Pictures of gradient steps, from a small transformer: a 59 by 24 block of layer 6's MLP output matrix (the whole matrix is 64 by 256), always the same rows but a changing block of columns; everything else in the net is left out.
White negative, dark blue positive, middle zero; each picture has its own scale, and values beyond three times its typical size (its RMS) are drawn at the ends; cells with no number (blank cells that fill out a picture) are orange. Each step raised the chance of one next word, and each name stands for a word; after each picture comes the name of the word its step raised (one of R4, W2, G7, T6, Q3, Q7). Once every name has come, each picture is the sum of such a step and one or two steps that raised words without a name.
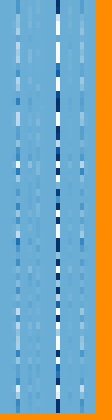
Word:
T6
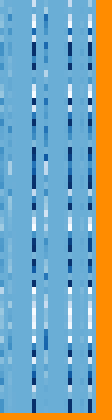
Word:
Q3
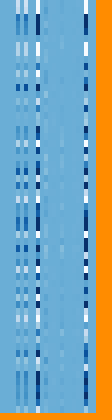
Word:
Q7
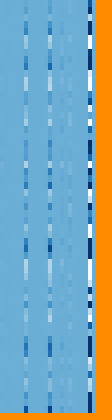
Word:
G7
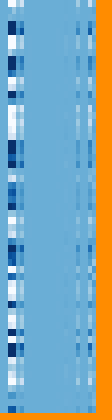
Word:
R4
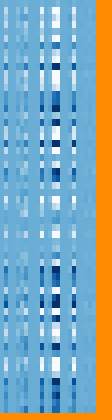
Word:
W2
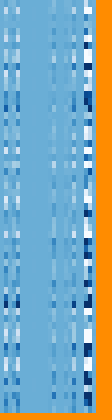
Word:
W2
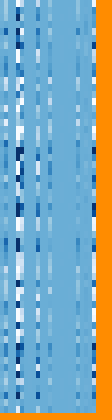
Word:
R4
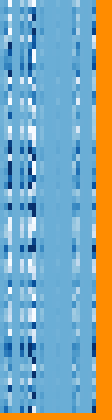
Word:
G7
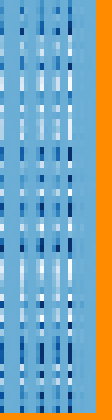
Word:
G7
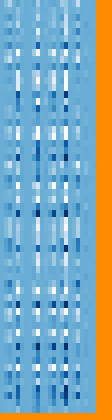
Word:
W2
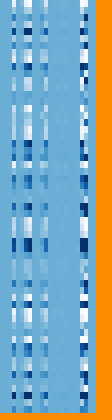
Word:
R4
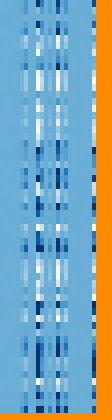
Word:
G7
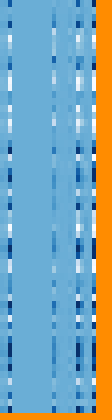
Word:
G7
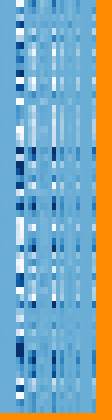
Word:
T6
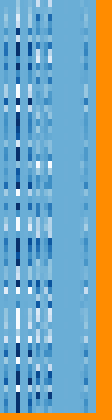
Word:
Q3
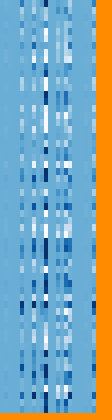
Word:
T6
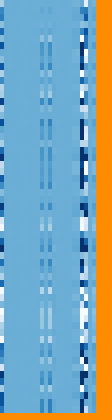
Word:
Q3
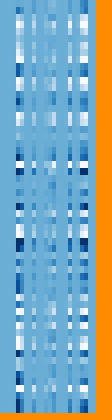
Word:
T6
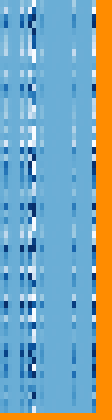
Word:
Q7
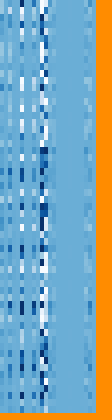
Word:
Q7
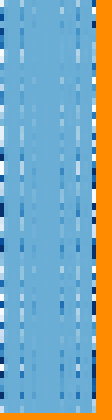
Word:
Q7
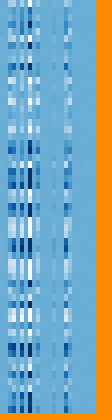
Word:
G7
